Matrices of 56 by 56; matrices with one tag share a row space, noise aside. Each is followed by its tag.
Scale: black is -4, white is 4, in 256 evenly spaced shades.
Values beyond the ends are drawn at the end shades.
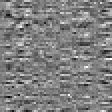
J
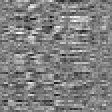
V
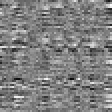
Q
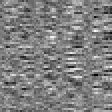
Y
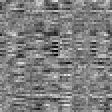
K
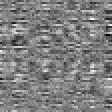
Q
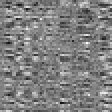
J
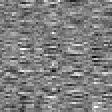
Y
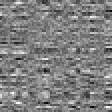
Q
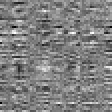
Q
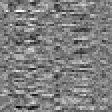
V
